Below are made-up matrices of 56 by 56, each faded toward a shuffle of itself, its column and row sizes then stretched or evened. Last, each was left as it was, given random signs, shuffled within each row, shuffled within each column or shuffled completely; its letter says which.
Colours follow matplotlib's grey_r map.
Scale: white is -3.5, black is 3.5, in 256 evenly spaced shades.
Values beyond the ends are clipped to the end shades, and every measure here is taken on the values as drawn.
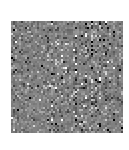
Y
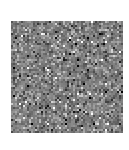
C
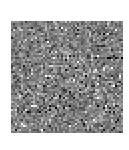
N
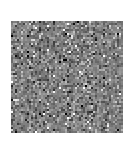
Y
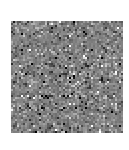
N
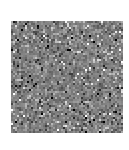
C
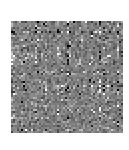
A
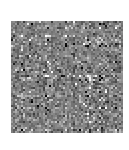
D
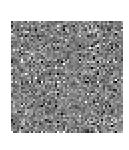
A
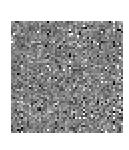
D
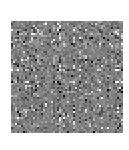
D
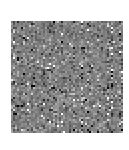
Y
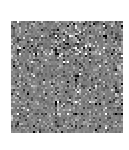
D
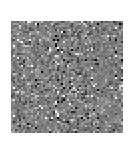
Y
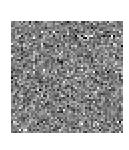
N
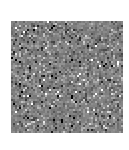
C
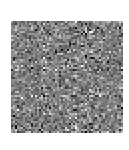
A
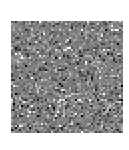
N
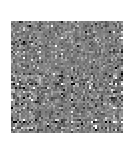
D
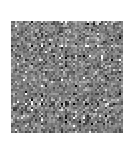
A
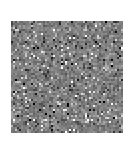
C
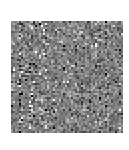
Y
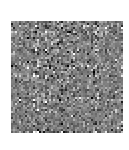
D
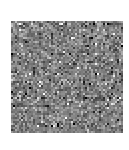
N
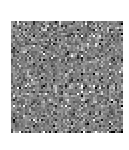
A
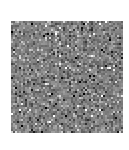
C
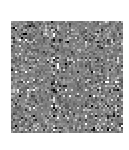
D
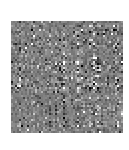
A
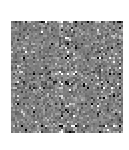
D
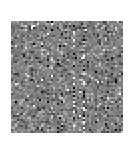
Y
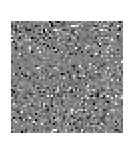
N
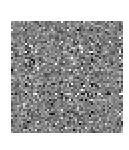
D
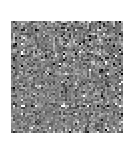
D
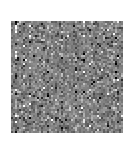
Y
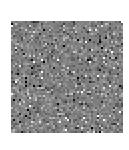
C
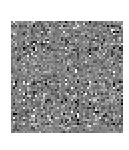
D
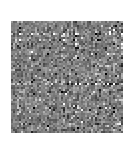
D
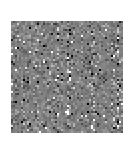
Y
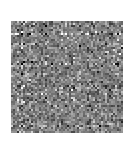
D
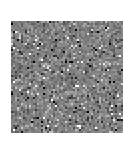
C
